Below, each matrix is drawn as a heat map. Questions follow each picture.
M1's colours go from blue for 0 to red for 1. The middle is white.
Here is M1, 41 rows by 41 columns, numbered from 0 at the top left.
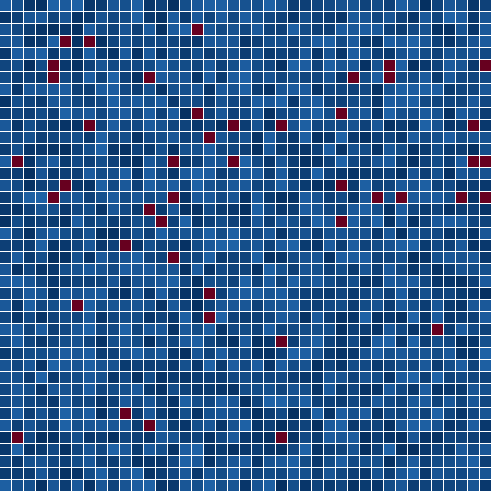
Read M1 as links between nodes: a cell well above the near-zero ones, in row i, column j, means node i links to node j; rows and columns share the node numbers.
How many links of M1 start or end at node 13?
6
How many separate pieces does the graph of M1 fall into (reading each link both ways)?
6
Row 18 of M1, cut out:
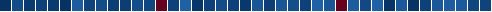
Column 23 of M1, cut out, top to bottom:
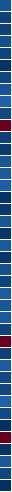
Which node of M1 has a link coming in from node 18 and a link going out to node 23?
node 28
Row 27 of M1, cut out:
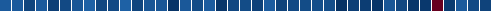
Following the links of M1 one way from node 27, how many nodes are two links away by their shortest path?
2
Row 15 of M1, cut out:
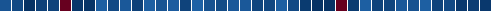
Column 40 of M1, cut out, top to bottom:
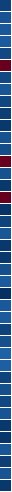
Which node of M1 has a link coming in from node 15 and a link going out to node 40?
node 5
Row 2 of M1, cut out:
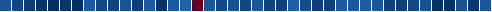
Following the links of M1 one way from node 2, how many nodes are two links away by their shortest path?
6
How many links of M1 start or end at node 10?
6
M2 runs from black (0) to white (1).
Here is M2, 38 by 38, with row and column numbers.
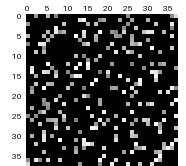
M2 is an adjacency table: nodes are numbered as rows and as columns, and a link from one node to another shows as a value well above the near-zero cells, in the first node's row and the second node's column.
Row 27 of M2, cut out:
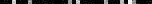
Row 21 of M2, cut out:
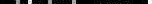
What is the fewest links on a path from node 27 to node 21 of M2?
2
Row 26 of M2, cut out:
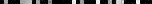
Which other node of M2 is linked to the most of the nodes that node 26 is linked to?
node 4
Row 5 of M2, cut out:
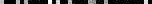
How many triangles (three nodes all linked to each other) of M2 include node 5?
7
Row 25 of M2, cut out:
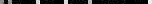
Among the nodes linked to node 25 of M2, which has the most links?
node 22
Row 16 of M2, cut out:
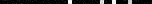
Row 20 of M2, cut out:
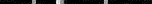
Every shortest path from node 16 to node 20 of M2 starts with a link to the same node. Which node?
node 32
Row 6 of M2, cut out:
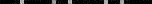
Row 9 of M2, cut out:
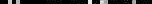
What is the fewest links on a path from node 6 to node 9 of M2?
2
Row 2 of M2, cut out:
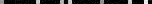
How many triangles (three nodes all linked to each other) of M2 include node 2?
5
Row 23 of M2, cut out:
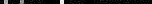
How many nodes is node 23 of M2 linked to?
3
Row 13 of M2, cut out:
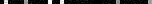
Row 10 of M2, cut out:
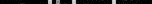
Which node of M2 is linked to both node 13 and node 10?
node 12
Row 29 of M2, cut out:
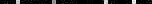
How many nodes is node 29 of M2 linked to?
4
